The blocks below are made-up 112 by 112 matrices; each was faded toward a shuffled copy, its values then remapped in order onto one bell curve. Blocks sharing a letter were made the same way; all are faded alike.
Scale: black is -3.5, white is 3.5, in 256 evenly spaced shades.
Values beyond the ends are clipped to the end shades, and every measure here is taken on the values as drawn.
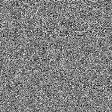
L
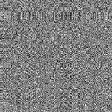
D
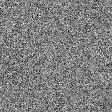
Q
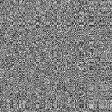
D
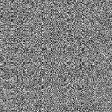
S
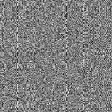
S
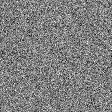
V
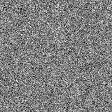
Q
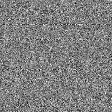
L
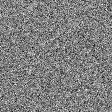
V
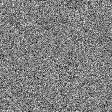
Q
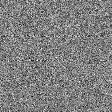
L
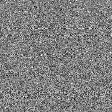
L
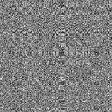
D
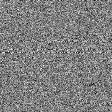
L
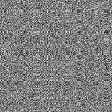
D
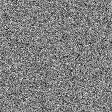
V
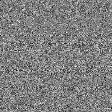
L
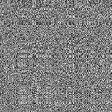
D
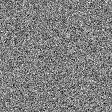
V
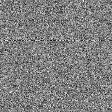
L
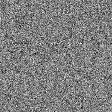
Q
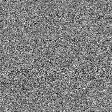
L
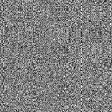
S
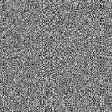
S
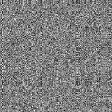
S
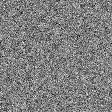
V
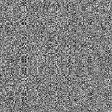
S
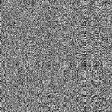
S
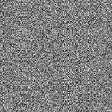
S
